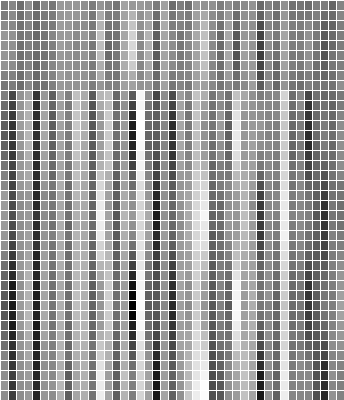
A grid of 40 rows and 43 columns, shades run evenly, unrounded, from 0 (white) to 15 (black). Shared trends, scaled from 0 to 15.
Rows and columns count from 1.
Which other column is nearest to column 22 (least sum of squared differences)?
39
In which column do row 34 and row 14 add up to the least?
18
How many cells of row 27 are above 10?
6
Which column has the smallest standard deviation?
34
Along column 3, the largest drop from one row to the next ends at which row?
10
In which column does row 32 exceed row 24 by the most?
17
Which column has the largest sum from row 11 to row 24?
5
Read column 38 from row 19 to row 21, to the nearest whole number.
7 7 7
